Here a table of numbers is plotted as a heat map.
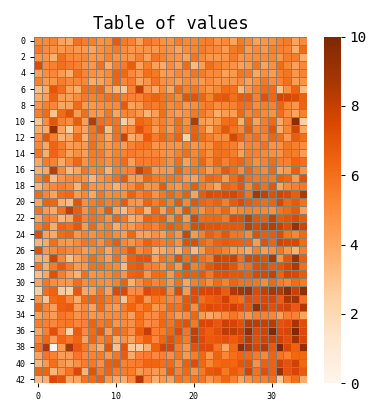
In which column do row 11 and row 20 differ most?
31
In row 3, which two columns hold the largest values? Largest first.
0, 12
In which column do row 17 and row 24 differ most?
19
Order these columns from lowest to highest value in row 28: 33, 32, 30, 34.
34, 30, 32, 33
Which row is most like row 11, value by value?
16
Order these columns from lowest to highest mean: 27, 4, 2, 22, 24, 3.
4, 3, 2, 22, 24, 27
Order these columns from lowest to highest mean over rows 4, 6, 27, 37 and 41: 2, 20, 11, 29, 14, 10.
11, 10, 2, 14, 20, 29
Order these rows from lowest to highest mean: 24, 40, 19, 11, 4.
4, 11, 24, 40, 19
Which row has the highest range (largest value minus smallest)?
38
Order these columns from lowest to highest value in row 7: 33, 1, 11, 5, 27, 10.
1, 5, 11, 10, 27, 33
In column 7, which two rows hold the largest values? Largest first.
10, 41
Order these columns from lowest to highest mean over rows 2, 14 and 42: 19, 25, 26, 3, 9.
26, 9, 19, 25, 3
